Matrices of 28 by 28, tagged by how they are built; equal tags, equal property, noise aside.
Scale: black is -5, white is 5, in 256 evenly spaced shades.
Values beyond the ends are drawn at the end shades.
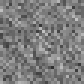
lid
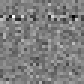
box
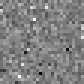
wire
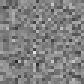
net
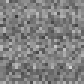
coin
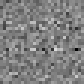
box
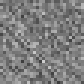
lid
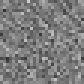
lid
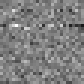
box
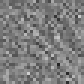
lid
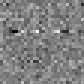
box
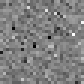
wire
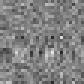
net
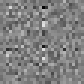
net
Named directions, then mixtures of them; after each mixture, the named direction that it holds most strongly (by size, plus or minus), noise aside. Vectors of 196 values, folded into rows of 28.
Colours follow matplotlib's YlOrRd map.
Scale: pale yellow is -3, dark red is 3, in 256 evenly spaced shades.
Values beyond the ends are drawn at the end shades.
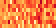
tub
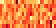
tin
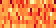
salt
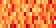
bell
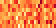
tub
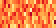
bell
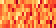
tin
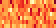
salt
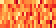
tin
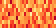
bell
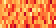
bell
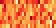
tin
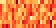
tin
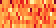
salt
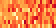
tub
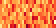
bell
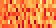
tub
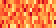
bell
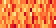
bell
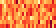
tin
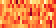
tin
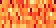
salt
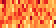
tin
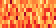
tub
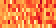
tub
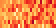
tub
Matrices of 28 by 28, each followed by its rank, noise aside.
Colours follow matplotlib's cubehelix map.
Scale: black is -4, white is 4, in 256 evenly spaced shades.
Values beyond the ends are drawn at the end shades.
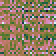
three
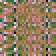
two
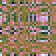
two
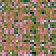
four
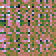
three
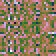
four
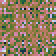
four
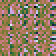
three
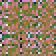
three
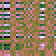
one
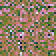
four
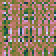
two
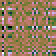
one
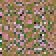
three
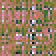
two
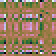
one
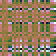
one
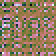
two
